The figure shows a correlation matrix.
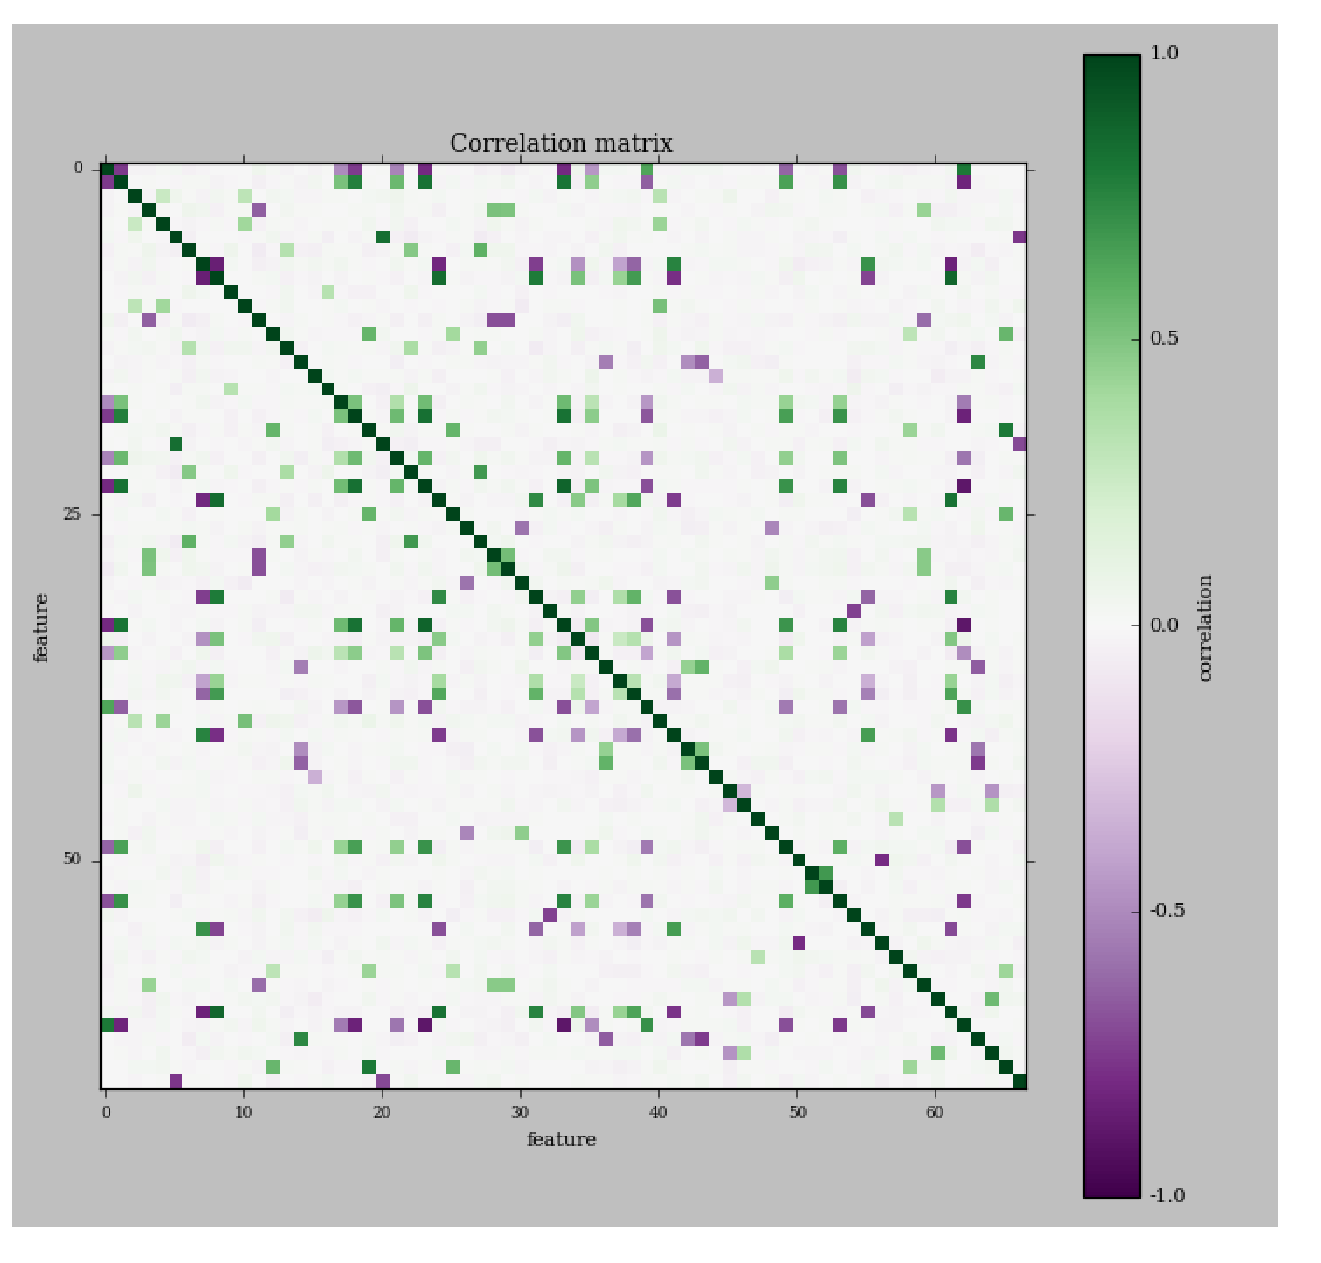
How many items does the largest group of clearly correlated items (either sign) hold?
12
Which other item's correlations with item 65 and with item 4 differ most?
19
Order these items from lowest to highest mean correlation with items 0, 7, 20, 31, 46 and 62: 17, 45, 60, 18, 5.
18, 17, 45, 60, 5
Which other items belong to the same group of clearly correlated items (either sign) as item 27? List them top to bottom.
6, 13, 22
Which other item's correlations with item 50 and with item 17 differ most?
56
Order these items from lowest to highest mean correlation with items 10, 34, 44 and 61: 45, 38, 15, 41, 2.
41, 15, 45, 2, 38
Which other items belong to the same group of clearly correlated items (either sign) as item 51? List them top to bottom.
52
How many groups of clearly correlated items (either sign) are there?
16
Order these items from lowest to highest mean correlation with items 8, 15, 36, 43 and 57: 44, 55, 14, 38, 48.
14, 55, 44, 48, 38
